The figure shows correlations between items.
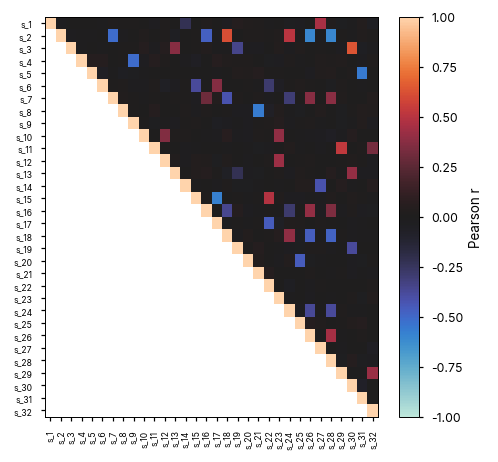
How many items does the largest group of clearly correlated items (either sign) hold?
7
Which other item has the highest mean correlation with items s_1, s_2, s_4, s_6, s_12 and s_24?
s_18
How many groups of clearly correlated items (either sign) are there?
10
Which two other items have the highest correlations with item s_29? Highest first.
s_11, s_32
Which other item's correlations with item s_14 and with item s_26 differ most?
s_2
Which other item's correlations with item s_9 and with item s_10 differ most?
s_4
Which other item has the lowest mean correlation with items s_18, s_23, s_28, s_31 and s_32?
s_5
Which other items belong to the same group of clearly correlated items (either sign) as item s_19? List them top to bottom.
s_3, s_13, s_30
